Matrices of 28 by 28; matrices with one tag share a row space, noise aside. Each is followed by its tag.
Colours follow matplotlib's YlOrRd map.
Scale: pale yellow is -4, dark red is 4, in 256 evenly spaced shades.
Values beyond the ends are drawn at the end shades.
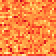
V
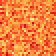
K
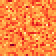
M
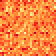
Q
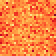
K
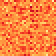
Q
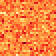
Q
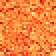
K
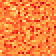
M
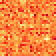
Q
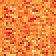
M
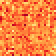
K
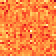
Q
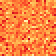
K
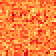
K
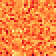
K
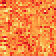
V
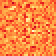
M
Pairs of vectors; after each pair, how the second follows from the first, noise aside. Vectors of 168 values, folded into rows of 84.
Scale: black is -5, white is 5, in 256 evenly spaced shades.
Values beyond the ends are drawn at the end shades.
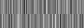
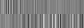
partly zeroed.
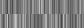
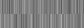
wrapped around, negated, shrunk.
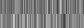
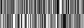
scaled up.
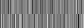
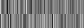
shuffled.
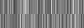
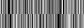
reversed, negated, scaled up.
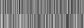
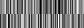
wrapped around, negated, scaled up.
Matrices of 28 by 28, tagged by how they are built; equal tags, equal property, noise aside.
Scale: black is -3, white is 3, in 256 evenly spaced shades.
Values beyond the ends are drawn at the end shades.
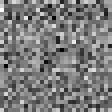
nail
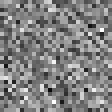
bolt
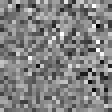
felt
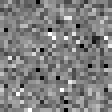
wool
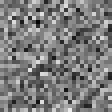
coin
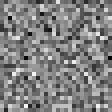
nail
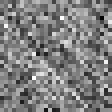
bolt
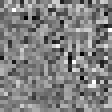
felt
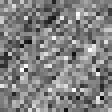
coin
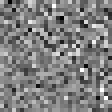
felt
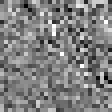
felt
